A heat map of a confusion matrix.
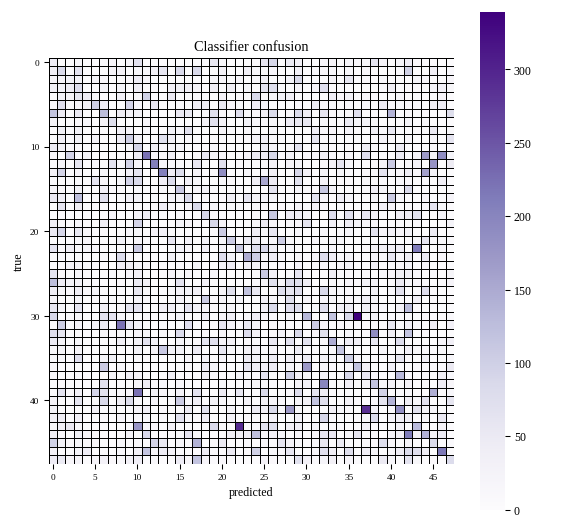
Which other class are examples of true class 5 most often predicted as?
9
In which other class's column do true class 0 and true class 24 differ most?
26
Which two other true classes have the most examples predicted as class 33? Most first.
30, 18
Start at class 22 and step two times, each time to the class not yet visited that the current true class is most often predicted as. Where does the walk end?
10
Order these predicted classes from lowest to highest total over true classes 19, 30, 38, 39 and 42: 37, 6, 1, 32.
37, 1, 6, 32
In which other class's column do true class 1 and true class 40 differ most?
31
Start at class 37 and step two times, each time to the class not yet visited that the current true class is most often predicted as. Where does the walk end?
28
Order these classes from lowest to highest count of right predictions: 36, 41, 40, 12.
36, 40, 41, 12
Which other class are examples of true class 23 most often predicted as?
24
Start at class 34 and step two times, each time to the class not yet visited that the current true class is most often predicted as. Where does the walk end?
20
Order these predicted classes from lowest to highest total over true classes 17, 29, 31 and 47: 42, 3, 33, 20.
33, 20, 3, 42
